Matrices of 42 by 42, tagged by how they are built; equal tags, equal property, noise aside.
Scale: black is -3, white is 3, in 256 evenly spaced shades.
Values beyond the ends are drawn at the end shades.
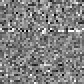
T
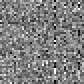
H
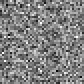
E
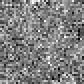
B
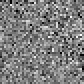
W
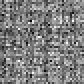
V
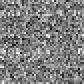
V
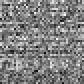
V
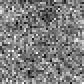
B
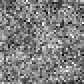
B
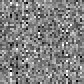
H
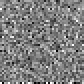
T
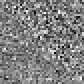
W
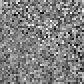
W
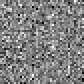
H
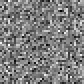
E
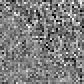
W
